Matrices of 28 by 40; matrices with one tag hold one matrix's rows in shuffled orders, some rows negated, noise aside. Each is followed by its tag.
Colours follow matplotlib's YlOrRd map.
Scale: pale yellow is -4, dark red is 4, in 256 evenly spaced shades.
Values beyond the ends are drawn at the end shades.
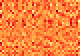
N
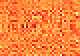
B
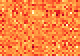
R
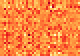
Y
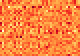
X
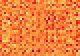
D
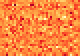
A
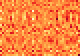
N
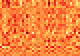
D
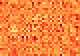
B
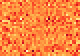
D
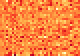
A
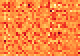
Y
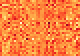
D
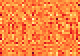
N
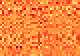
X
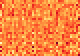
N
